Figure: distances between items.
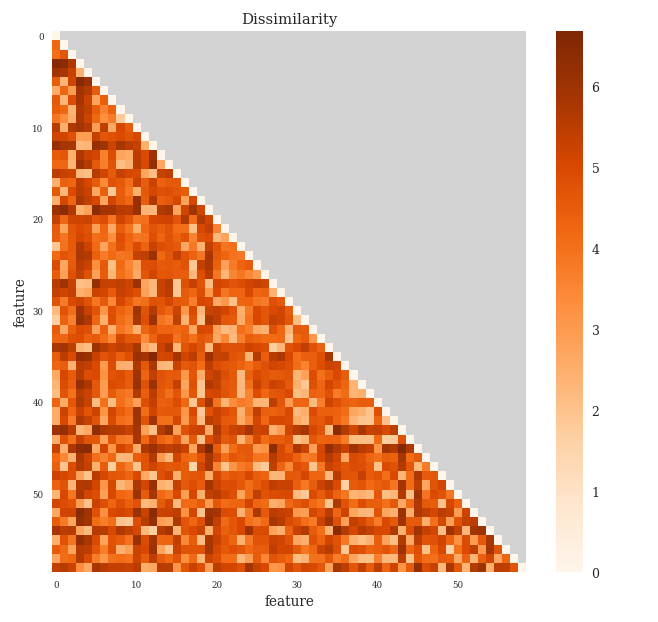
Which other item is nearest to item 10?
47
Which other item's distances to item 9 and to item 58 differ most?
53
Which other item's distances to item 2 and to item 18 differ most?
52
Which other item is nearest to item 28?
15
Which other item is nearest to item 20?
22
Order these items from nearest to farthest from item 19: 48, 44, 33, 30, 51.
48, 51, 33, 44, 30
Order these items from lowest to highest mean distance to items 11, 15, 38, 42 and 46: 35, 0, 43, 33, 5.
0, 33, 43, 5, 35
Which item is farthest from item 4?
45
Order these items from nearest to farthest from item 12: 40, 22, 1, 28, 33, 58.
28, 58, 33, 22, 40, 1
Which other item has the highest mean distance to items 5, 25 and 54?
35
